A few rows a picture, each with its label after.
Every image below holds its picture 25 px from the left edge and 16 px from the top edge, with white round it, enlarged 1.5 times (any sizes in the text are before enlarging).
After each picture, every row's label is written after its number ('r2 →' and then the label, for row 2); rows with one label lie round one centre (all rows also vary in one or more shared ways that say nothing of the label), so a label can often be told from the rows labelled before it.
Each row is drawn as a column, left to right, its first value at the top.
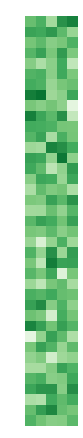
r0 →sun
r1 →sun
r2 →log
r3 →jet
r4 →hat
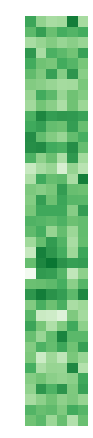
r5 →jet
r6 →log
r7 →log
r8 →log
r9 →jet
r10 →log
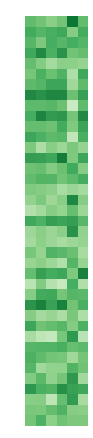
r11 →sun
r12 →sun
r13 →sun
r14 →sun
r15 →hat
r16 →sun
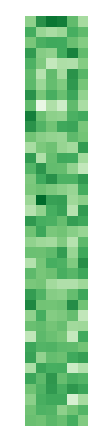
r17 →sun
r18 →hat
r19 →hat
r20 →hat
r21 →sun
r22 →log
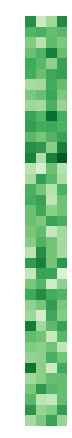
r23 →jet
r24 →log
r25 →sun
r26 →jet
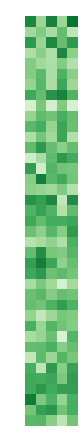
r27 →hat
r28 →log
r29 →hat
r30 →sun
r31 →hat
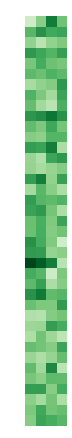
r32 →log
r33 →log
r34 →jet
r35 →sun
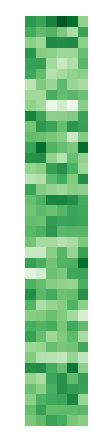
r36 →jet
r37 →jet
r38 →hat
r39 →hat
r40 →hat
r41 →log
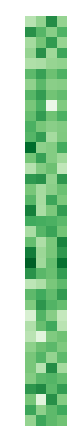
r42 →log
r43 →sun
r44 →hat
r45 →log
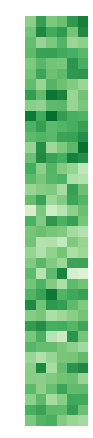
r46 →sun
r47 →jet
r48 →sun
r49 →sun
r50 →jet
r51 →jet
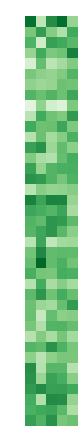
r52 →hat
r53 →log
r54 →hat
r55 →hat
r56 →sun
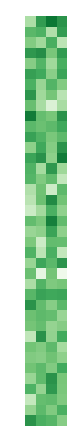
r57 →sun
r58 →jet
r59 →hat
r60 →jet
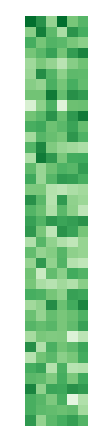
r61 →hat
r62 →jet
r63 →sun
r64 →hat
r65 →sun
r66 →sun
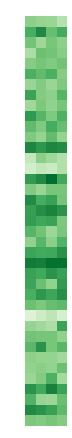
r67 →log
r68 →log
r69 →log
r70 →log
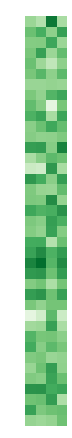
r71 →log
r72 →log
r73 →hat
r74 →log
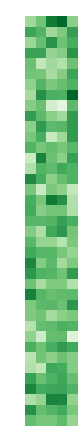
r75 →log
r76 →sun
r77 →hat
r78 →hat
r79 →sun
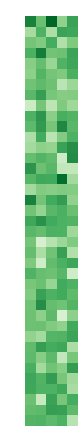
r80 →hat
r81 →sun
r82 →hat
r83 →log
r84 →jet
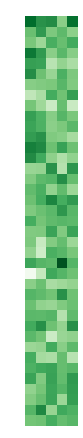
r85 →jet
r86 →jet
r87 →hat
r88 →log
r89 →hat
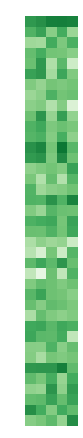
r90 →jet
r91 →jet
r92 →hat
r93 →jet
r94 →hat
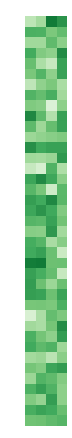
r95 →log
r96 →log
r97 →hat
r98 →jet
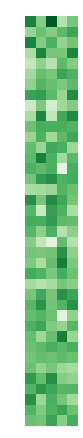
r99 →hat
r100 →sun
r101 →hat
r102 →log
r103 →sun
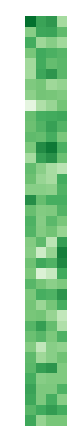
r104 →hat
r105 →jet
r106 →jet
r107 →log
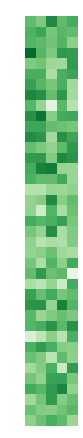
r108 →sun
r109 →sun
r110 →hat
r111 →sun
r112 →jet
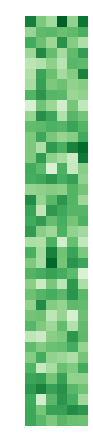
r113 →hat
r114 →sun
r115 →log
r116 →hat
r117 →log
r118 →jet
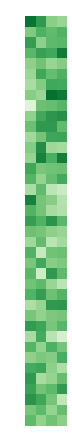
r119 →hat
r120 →jet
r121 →sun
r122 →sun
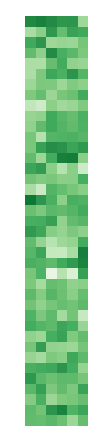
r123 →hat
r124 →hat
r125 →jet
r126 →jet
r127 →jet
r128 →log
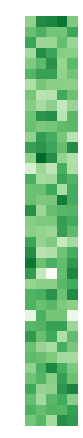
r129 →log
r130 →jet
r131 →jet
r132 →hat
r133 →log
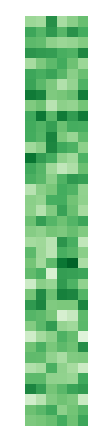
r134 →sun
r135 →sun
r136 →jet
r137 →log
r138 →log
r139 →sun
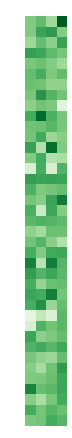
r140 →log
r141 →sun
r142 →log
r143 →hat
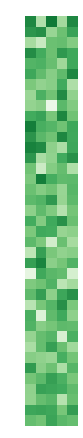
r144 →jet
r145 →log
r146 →hat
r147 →sun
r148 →jet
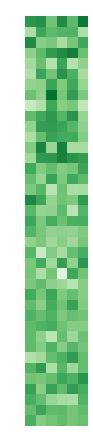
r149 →hat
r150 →jet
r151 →sun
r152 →jet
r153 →sun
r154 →hat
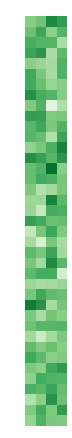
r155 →sun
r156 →sun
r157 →hat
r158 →jet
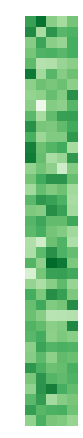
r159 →jet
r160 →hat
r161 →log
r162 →log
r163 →sun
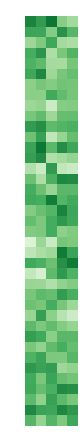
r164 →jet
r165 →jet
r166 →hat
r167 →log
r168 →log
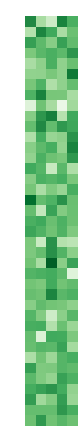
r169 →hat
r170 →sun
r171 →log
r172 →hat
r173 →jet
